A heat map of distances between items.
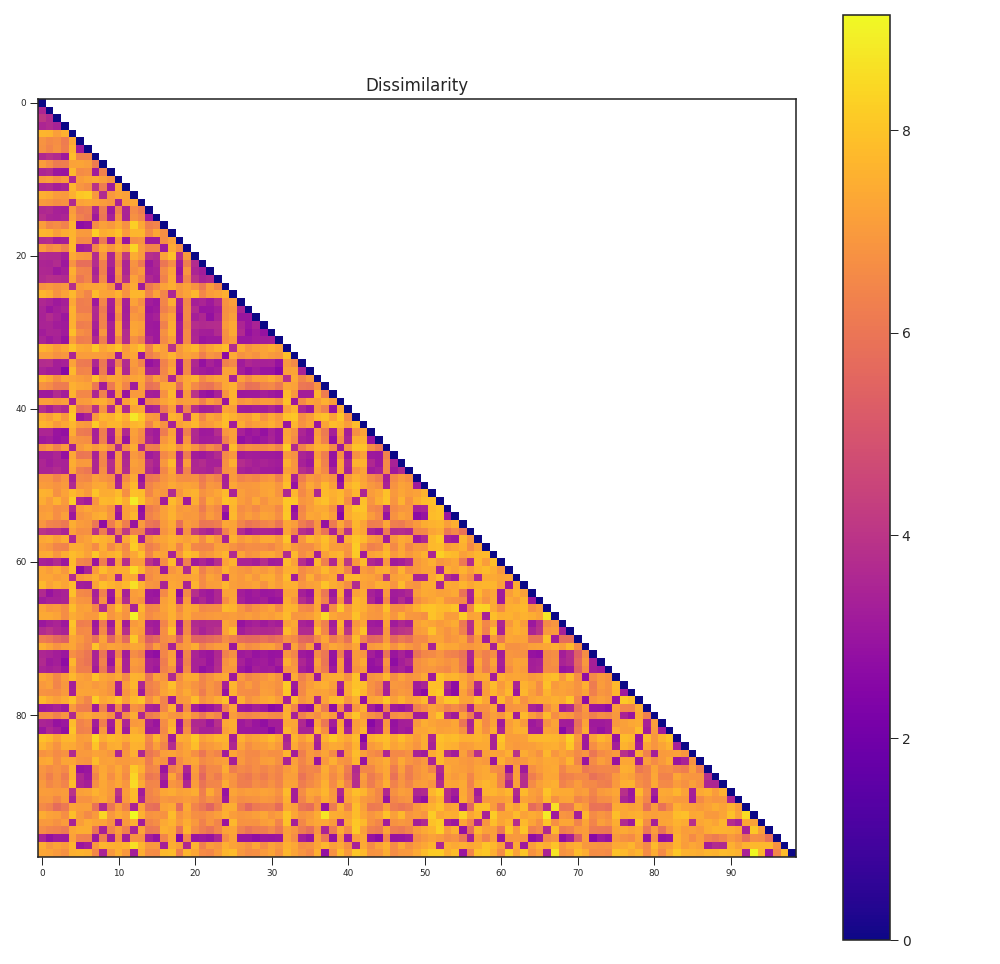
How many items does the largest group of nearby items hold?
42
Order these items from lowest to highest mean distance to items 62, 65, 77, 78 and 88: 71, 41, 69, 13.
13, 71, 69, 41
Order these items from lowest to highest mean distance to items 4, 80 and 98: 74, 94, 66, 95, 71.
94, 95, 66, 74, 71
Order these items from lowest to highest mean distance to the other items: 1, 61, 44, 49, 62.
44, 1, 49, 62, 61
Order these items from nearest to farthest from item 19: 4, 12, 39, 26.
26, 39, 4, 12
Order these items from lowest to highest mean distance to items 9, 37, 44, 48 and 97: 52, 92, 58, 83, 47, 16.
47, 92, 16, 52, 58, 83
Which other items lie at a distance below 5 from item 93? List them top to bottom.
58, 67, 70
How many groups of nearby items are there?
6
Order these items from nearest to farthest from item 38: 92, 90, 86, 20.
20, 92, 90, 86
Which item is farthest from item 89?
12
